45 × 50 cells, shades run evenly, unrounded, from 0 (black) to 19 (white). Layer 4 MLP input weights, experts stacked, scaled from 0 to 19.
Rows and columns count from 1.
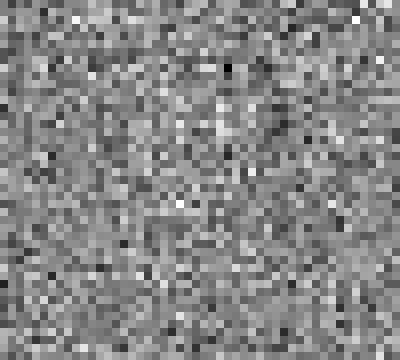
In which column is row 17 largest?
28
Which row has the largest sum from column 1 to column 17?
3
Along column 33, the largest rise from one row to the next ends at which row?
36
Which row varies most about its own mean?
9
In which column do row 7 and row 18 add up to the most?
23
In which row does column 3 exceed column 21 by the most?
4
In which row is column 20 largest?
35
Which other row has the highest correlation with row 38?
8
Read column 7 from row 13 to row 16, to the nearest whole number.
11 12 12 5
